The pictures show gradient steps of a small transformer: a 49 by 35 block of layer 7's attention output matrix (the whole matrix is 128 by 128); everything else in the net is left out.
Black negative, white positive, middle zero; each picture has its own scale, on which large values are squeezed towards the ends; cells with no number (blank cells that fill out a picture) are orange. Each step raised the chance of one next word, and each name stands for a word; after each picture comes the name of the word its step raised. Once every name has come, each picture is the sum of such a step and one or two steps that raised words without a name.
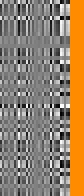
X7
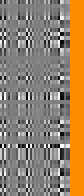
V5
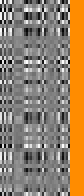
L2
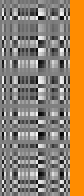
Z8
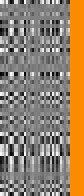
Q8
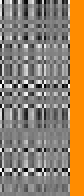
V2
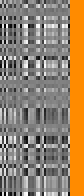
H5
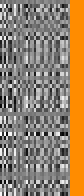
Q8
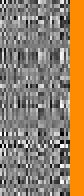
V5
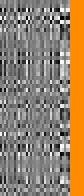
L2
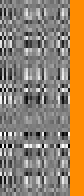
V5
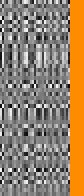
V2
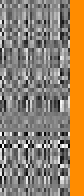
V5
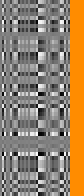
Q8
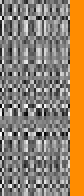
X7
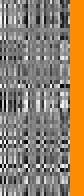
V2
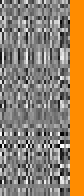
V5
